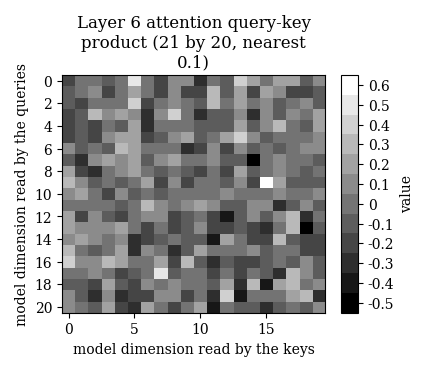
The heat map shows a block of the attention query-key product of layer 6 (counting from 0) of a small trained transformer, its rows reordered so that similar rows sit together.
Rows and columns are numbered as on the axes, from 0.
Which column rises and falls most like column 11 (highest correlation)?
5
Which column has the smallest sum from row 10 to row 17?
11
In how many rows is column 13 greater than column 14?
12
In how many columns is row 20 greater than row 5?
7
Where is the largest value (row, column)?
9, 15
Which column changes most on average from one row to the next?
14
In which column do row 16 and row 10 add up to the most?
0
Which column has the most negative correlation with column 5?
10
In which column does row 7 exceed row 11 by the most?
16
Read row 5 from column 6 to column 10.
-0.2 -0.1 0.1 0.2 -0.1
